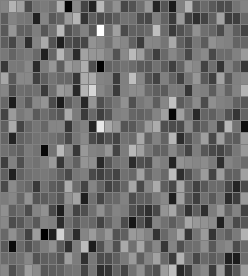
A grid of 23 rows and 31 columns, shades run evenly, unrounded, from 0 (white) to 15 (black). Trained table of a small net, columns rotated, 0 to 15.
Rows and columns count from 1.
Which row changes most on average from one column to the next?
20
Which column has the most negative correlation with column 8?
6
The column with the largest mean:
30
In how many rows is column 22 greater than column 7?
13
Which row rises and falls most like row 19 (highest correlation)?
14
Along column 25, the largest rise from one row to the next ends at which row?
10
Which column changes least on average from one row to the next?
3
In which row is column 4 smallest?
23
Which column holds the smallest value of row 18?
22
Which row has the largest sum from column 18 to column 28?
2
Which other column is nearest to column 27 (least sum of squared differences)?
15
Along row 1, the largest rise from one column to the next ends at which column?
9
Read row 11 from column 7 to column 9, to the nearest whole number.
7 7 12
